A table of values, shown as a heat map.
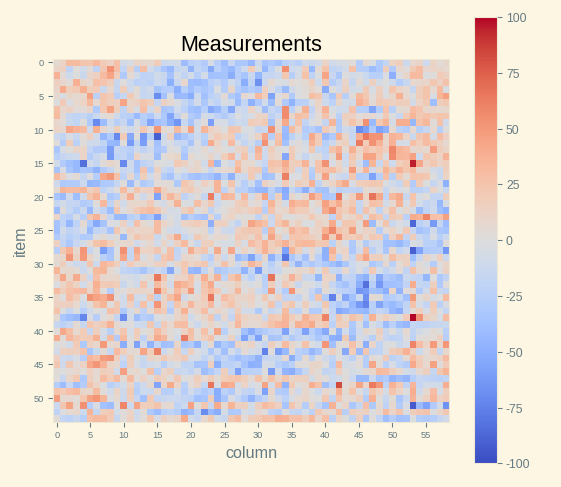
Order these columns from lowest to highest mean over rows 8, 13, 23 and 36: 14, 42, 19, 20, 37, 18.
14, 19, 20, 18, 42, 37
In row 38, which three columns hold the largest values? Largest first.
53, 40, 54
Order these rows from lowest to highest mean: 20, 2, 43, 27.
2, 43, 27, 20
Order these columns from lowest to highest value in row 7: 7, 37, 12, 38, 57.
38, 12, 57, 7, 37
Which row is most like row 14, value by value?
13
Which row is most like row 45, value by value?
50
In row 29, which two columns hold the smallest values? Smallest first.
34, 29
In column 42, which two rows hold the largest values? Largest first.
48, 20
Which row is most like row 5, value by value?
52
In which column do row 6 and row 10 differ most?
45
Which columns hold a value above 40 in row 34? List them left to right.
15, 20, 32, 35
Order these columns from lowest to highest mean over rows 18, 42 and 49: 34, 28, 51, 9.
28, 51, 9, 34
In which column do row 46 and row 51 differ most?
58
